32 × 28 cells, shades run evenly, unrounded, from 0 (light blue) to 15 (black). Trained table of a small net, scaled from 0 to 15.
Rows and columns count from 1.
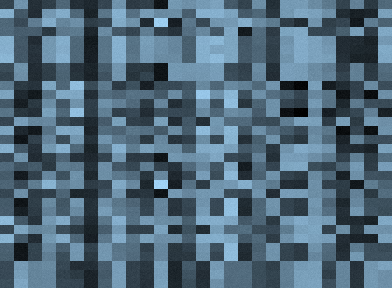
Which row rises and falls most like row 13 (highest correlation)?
10
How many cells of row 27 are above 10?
6
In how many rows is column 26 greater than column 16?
23
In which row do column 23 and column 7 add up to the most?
4
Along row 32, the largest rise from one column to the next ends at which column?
13
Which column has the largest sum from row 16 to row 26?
7
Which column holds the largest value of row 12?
2
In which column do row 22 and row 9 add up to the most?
12
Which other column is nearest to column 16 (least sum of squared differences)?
9
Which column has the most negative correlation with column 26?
18
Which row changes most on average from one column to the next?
20
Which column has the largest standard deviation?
22
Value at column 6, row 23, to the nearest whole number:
4
